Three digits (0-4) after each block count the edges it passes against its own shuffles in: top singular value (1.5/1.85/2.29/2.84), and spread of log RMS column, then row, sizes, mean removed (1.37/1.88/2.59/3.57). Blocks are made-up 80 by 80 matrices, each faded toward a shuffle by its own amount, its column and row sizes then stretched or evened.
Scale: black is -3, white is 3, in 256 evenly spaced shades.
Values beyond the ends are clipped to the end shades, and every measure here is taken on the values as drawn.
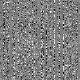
0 4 0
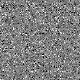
1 2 1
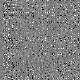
1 3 2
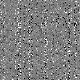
1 3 1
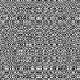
4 0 4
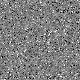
0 0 1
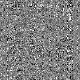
1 3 2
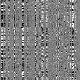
4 4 0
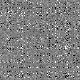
0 3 3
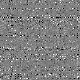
0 2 3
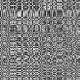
4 3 3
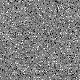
0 0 1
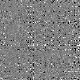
0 3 3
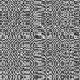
4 1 1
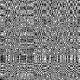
4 1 2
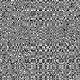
4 1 3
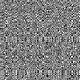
3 2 1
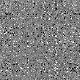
0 2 2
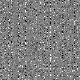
1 3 1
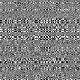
4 2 4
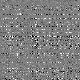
1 2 4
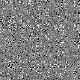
1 2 2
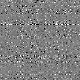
2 2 3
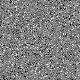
0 1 1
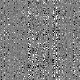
1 4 2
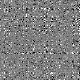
1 3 3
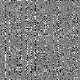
2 4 2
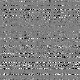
0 2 4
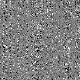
1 3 1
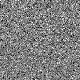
1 0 0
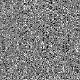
2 2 0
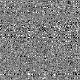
2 2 3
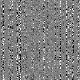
2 4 1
